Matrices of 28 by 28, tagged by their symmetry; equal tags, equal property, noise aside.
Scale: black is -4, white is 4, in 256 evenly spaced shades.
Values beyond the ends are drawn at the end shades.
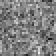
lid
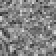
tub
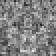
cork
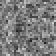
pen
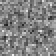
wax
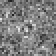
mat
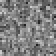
tub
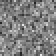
wax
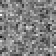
pen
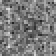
pen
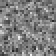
mat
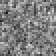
tub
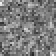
mat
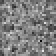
pen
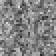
pen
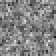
wax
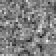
lid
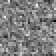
lid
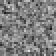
lid
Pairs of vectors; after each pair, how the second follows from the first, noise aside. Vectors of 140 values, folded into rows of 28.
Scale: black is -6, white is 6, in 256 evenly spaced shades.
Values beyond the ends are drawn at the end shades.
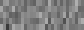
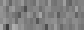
partly zeroed.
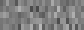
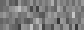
copied.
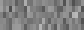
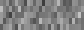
reversed, negated.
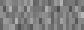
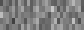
reversed.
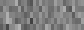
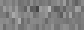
wrapped around, partly zeroed.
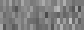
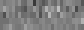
wrapped around, partly zeroed.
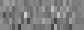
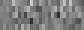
reversed, negated.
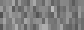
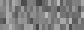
reversed, negated.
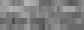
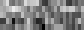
scaled up.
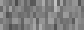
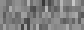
reversed, negated.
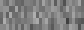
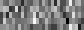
scaled up.
